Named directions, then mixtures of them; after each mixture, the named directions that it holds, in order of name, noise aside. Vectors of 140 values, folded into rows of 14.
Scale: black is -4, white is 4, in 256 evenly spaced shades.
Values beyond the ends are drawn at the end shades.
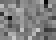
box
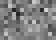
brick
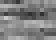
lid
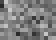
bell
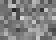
brick.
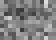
bell, box, lid.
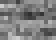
box, lid.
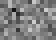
brick.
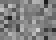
box, brick.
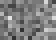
box.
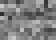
box, lid.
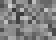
bell, brick.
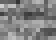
box, lid.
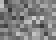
bell.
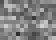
bell, lid.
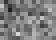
bell.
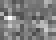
bell, box, lid.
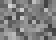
bell, box, brick.
